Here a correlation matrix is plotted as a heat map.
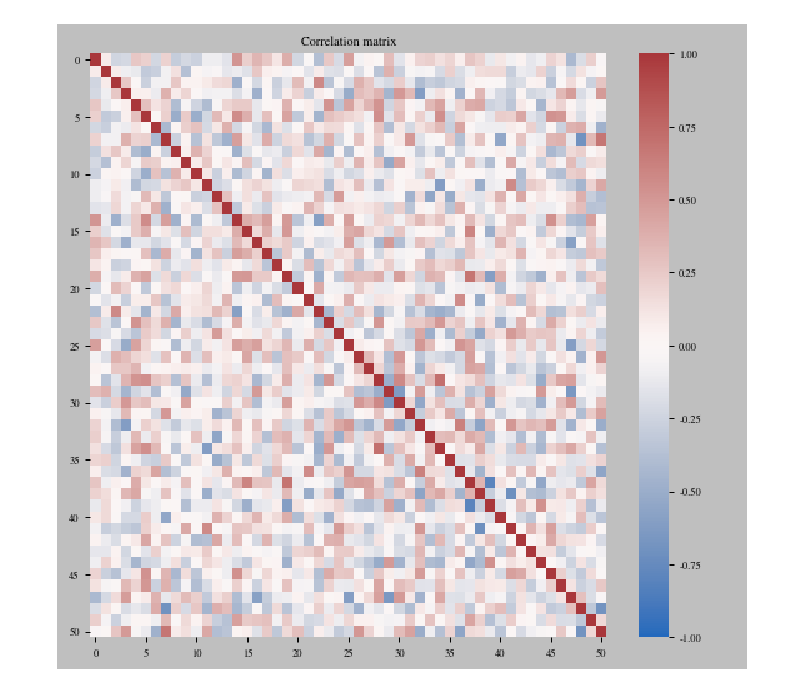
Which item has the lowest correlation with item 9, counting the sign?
29
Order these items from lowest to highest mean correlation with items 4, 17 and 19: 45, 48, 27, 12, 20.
48, 20, 12, 45, 27
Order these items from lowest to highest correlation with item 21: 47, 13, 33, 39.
47, 39, 33, 13
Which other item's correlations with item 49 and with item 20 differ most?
14
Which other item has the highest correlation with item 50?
7
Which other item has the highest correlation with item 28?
34
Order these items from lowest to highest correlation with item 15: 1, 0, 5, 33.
1, 33, 0, 5
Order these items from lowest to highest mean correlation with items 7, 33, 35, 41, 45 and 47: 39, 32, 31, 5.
39, 32, 5, 31
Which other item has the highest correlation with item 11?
41
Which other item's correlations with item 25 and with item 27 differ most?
32
